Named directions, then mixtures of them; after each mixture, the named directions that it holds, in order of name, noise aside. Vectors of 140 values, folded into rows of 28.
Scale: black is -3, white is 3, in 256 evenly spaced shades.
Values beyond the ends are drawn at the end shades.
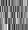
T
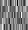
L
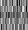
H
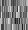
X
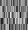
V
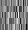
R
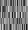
L, V, X.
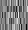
R.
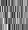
T.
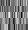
H, T.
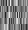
R, T.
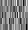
L, R.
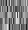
R, T, V.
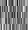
H, L, T.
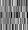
H, X.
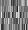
V, X.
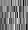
R.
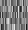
H, R, X.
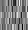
H, X.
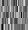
L, X.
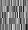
R.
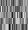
T, V.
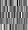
H, L, V.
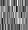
H, L, V.
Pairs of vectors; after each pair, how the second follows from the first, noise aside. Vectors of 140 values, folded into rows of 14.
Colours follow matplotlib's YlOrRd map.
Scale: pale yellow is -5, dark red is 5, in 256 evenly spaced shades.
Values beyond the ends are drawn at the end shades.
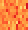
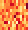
scaled up.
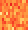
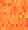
reversed, shrunk.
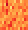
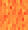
negated, shrunk.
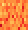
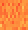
negated, shrunk.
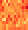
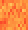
reversed, shrunk.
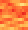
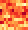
scaled up.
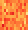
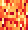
scaled up.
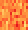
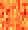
wrapped around.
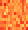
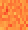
negated, shrunk.
